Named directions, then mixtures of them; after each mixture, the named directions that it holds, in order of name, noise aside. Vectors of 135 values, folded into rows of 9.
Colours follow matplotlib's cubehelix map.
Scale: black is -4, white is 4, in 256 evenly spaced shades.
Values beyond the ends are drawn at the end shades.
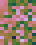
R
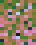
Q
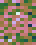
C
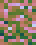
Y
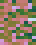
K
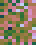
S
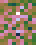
C, Q, R.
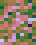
C, K.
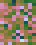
K, Q, R.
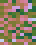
K.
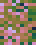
S.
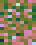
Q, R.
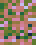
C, K, S.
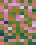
Y.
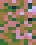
K.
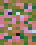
C, Q, Y.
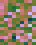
C, K, R.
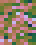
C, K, R.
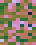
C, Q, R.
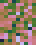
C, Q.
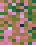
S.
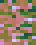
K.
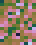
Q, S.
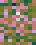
C, R, S.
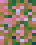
R.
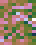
C, K, R.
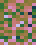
C, K, R.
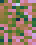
C, Q, R.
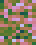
K, S, Y.
